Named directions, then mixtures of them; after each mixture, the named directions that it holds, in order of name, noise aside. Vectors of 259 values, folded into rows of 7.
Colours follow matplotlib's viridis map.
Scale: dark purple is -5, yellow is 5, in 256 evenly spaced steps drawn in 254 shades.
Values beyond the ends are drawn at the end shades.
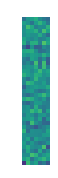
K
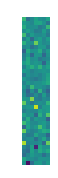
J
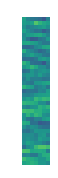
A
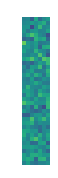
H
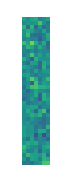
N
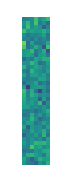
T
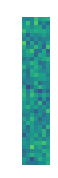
T.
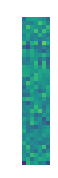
K.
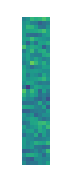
A, H, T.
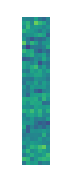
A, K, T.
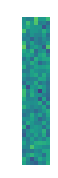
T.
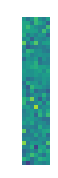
J, K, T.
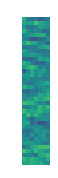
A.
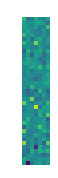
J.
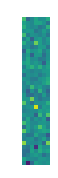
J.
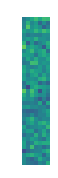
A, T.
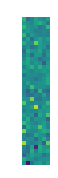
J.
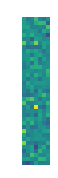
H, J, K.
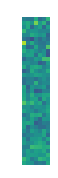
A, H, T.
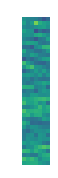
A.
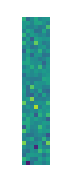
J.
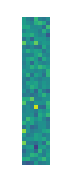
H, J, K.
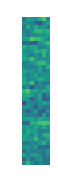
A, J, N.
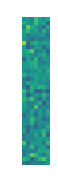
J, K, T.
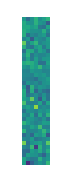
J, T.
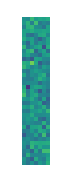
H, T.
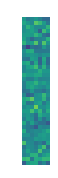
A, J, K.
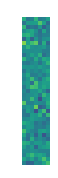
H, J, N.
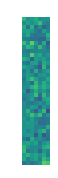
N.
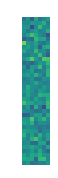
H.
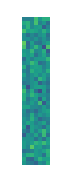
T.
